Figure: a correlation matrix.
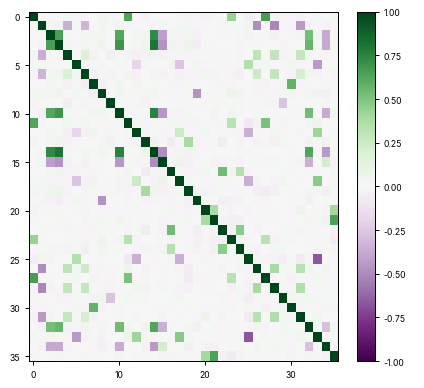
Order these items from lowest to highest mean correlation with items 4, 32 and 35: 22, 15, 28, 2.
15, 22, 28, 2
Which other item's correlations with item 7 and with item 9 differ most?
30
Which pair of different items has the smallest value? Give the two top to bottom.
25, 33
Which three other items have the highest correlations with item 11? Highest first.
0, 27, 23
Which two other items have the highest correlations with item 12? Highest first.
33, 17
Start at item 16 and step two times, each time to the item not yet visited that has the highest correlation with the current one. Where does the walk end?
24
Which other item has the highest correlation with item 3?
14
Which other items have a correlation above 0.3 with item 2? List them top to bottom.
3, 10, 14, 32
